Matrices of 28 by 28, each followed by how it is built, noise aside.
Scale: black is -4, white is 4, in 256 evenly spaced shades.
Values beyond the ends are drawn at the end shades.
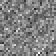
Hankel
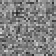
blocks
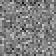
repeating rows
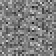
repeating rows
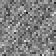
Hankel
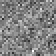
Hankel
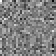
low rank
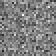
repeating rows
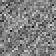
Hankel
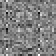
low rank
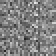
repeating rows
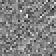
Hankel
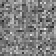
blocks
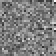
repeating rows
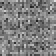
blocks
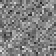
Hankel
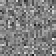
low rank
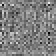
low rank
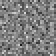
repeating rows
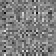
low rank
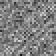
Hankel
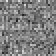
blocks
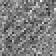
Hankel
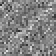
Hankel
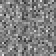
blocks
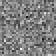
blocks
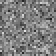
repeating rows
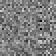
low rank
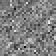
Hankel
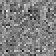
low rank
